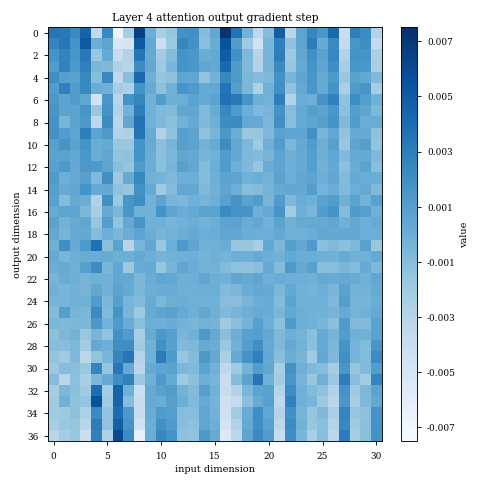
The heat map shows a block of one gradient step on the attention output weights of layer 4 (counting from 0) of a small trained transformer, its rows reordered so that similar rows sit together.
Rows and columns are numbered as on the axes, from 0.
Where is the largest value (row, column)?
0, 16
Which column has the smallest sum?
7
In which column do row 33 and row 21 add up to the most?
4
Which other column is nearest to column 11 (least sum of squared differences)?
14
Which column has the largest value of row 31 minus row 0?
6
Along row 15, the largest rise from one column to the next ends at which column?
5
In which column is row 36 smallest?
8
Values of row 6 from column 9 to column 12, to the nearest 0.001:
0 0.001 0 0
